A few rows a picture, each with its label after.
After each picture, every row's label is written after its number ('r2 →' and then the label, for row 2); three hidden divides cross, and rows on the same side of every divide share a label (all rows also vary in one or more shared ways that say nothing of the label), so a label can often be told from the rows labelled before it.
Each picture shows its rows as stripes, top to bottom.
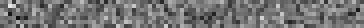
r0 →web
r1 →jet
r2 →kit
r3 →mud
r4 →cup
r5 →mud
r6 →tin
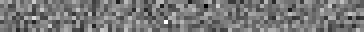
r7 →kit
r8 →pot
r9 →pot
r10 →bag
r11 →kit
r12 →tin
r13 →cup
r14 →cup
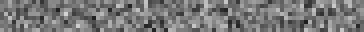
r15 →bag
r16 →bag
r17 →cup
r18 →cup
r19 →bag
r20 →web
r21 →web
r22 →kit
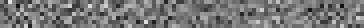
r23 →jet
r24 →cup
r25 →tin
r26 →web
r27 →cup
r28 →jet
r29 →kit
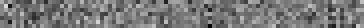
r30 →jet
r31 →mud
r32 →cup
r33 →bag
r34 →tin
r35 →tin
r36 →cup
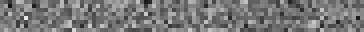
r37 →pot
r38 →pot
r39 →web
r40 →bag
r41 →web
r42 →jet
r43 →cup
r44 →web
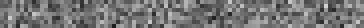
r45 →tin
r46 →tin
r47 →cup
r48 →kit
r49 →jet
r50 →cup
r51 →bag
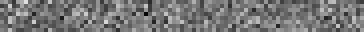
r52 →web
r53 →bag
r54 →web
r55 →pot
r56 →jet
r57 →jet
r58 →tin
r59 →jet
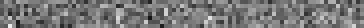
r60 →web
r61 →cup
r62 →tin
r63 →tin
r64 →web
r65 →bag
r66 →bag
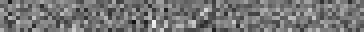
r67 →mud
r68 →web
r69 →jet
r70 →mud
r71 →jet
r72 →pot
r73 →pot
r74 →kit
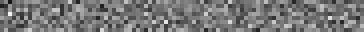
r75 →mud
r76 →bag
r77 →web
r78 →jet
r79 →kit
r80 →tin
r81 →jet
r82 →mud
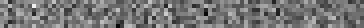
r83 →mud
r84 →jet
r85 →pot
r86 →pot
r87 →kit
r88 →mud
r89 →kit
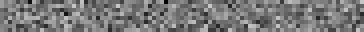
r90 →jet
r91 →web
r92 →jet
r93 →pot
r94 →kit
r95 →pot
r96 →jet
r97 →cup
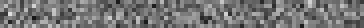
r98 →kit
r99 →kit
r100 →web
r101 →bag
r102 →tin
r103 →mud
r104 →kit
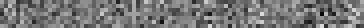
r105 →jet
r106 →bag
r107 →cup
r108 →cup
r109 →bag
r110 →tin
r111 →web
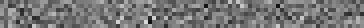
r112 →cup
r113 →pot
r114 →jet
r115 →kit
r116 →tin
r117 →bag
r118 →jet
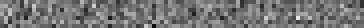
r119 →kit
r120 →kit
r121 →jet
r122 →jet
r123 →cup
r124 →pot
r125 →jet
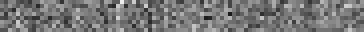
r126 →bag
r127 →bag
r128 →pot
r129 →web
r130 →tin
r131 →web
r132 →pot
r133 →bag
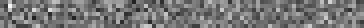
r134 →web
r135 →bag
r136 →kit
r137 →tin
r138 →tin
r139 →web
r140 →jet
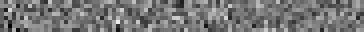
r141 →jet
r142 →cup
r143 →bag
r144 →web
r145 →web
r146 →pot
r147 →mud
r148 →cup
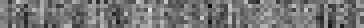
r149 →pot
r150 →cup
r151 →mud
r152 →cup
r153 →cup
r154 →cup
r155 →cup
